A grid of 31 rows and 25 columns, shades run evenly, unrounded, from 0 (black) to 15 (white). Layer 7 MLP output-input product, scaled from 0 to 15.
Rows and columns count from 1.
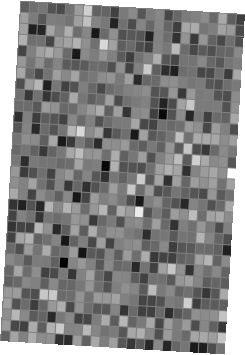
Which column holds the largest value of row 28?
25
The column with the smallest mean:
17
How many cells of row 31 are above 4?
18
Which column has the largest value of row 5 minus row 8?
4
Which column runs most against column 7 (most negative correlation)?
3
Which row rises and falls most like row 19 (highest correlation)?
9
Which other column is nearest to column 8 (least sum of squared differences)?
23
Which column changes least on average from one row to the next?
24
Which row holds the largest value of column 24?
19
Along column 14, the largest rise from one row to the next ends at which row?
29
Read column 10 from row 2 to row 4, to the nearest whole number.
7 6 13
